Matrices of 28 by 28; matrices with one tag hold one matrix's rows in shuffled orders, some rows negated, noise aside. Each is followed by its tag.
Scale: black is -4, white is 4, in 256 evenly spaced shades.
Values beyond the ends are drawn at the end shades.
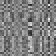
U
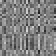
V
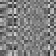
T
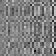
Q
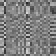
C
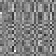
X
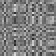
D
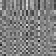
V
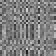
V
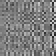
Q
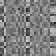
C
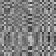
U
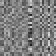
U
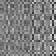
Q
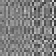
Q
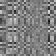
T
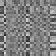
C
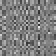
V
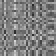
D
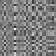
D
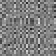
V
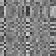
C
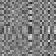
U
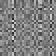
X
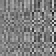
Q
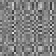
X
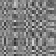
D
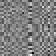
U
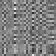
D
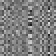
U
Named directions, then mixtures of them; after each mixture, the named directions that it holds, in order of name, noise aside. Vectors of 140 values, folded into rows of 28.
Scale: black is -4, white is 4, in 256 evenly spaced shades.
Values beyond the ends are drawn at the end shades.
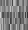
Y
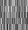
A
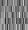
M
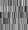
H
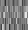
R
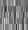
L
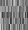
Y.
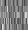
L, R.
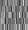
M.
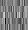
M, R.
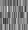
H, R.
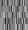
M.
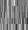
A, L.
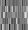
R.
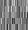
A.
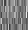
A, R.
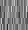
A.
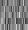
M.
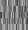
A, H, L.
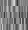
A, L, Y.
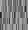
H, L, Y.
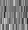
L, R.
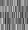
H, M, Y.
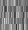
L.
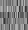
H, Y.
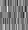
H, L, R.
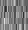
L.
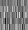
H, M, R.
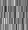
L.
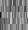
H, Y.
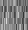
L.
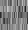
A, H.
